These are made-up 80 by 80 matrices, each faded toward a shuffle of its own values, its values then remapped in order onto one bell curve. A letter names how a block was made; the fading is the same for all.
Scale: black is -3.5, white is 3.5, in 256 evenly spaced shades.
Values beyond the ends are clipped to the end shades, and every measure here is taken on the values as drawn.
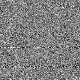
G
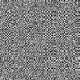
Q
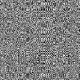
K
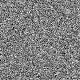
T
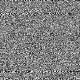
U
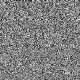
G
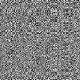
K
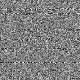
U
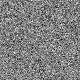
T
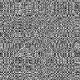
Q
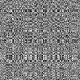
Q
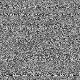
U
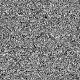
G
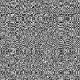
K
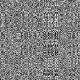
K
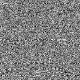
U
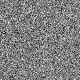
T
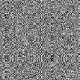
K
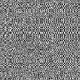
Q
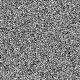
T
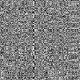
K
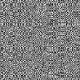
Q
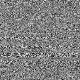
U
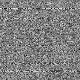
U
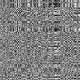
Q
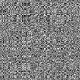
K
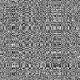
Q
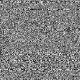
U
